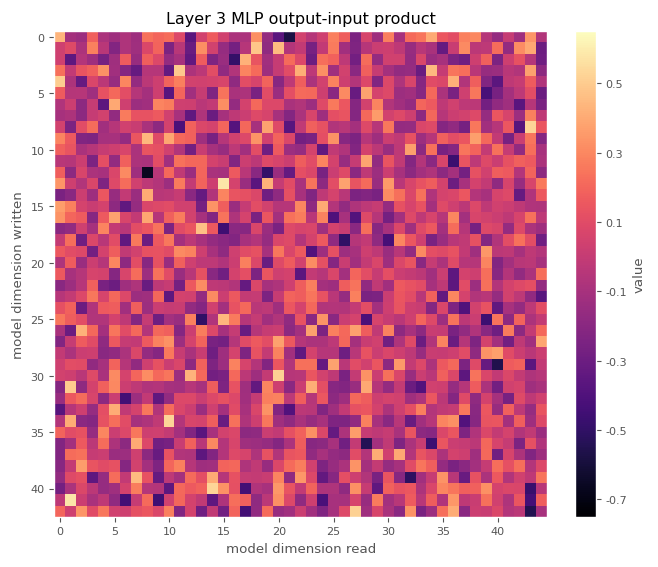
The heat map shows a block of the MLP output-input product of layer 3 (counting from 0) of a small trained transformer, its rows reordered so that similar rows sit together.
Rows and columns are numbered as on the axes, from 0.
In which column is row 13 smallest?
18
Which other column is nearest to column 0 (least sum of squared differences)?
38
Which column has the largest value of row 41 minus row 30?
1
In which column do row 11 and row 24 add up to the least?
36
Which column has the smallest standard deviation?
41
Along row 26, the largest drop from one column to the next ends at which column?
24
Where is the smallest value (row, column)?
12, 8
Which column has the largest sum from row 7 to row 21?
43
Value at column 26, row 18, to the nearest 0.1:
-0.5
